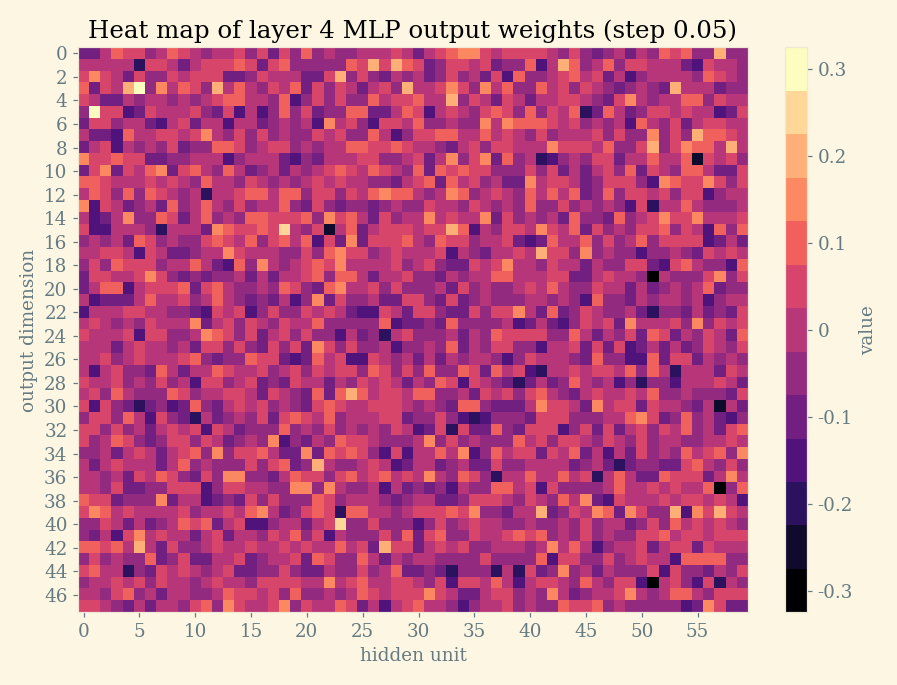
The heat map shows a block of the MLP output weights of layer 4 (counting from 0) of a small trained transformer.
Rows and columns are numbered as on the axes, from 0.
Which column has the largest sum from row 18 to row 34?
21
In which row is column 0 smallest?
22
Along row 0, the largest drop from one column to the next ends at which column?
58
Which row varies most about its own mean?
15
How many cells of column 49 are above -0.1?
36
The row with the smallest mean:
44
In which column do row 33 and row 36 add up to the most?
31
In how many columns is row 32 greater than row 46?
21
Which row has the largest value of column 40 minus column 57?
37
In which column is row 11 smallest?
51
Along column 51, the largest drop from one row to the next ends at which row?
45
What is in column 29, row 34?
-0.15
